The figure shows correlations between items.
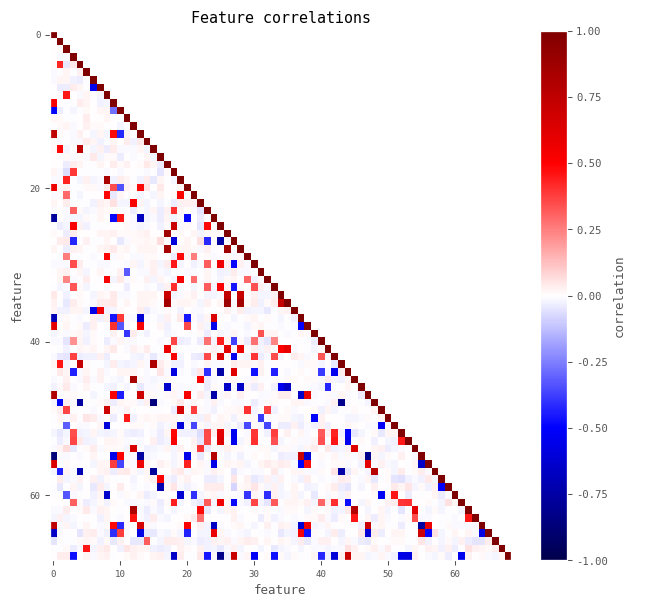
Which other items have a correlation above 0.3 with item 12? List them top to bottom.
22, 45, 54, 62, 63
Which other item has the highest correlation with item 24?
55
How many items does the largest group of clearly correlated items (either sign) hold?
14
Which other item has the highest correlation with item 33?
25
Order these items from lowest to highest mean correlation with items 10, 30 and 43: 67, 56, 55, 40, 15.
56, 67, 40, 55, 15
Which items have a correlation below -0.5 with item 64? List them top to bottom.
24, 37, 55, 65
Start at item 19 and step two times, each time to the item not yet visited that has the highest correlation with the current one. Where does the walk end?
49
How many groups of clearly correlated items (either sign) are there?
11
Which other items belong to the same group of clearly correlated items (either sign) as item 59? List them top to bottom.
16, 58
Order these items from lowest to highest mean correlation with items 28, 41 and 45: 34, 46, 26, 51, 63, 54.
46, 51, 63, 54, 34, 26
